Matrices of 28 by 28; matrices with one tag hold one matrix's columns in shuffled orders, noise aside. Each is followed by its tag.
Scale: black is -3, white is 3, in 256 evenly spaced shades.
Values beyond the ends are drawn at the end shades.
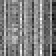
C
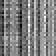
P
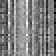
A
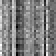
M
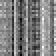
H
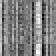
C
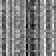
M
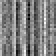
C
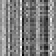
H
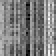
C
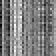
P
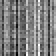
M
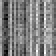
C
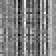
A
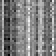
H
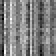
C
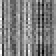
C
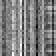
M
